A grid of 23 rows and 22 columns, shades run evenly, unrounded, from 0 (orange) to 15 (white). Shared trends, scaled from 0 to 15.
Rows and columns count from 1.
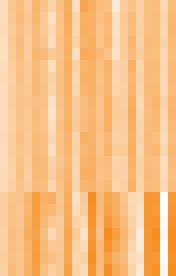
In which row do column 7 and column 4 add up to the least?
17
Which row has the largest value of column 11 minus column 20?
20
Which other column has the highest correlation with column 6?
7
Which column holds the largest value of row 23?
21
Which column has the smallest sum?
12
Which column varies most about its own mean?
15
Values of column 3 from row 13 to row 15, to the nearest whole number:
7 7 7
